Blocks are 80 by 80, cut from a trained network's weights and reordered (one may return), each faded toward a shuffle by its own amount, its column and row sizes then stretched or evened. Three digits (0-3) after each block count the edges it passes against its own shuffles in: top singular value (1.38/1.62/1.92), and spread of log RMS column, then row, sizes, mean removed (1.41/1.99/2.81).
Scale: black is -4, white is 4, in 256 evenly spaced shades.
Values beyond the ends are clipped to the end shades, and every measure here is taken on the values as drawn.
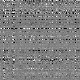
2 2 3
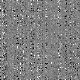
0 3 2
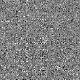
2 2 2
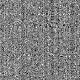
2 0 1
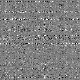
0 1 3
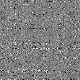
0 1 3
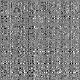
3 1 3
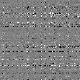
2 2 3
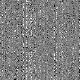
2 3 1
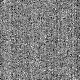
1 0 0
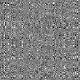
3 3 2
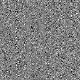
2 2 0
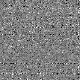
0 1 2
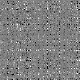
1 3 2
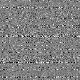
3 0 3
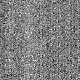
2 0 1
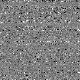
0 0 3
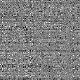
2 2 1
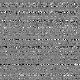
2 1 3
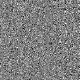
1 2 0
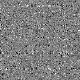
1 1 2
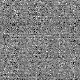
1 2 0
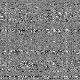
1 0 3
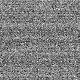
2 0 0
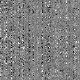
1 3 1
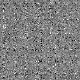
0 2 1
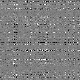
2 2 3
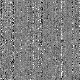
2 3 0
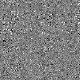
0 2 2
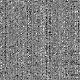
2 2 1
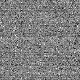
1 1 0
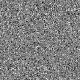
2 0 1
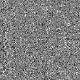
1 2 1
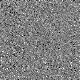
0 1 1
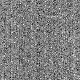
1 1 0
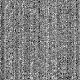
3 1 1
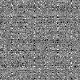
2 2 1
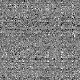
2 2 1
